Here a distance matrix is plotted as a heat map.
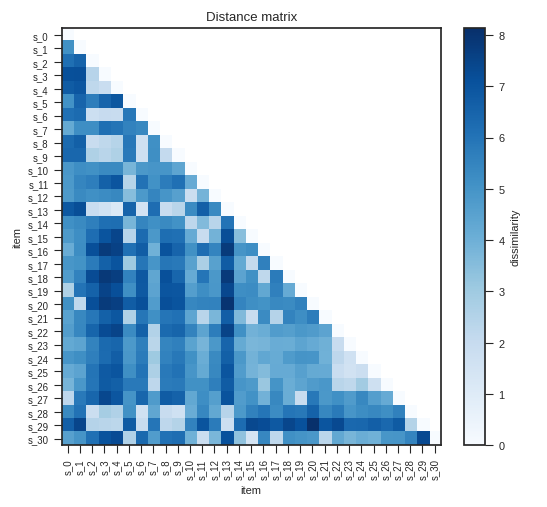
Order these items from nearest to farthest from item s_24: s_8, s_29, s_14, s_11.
s_11, s_14, s_8, s_29
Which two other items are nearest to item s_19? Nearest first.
s_27, s_0
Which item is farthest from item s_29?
s_20
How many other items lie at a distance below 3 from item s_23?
5
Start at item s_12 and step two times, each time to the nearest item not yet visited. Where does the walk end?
s_14
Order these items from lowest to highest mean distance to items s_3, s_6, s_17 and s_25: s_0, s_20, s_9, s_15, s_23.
s_9, s_23, s_15, s_0, s_20
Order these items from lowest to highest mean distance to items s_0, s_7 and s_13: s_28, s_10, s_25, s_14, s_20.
s_28, s_25, s_10, s_14, s_20
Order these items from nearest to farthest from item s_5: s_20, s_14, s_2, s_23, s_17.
s_17, s_14, s_23, s_2, s_20
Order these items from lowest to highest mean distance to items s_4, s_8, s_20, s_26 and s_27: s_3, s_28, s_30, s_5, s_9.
s_28, s_9, s_3, s_30, s_5
